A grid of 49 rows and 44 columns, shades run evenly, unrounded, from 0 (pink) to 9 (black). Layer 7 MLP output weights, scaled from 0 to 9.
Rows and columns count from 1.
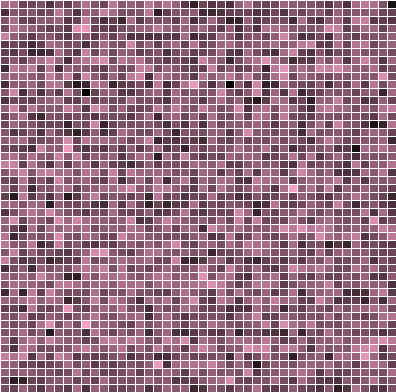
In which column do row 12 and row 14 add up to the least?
2
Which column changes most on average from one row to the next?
8
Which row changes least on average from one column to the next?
36
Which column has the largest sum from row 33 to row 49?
38
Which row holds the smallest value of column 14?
30
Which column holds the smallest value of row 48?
26
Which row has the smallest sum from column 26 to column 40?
29
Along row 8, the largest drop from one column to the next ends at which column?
23
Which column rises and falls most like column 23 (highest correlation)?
18
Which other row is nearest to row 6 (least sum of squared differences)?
47
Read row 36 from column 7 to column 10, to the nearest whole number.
2 2 3 4
